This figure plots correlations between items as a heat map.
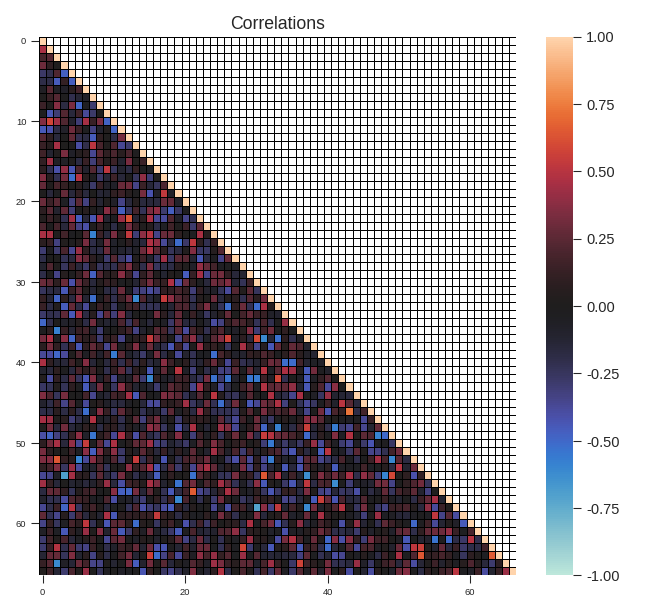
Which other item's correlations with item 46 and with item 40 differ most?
43
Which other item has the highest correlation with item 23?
53
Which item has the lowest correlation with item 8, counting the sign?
5
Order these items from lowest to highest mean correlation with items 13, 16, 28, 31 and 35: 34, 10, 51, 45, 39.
51, 10, 45, 39, 34
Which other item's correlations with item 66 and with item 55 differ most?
58
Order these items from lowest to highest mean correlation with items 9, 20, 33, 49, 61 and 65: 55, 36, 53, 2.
2, 53, 36, 55
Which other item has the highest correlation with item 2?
52
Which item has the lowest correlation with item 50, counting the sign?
32
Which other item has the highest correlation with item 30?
37
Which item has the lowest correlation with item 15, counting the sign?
42
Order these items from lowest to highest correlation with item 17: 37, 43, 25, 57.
25, 57, 43, 37
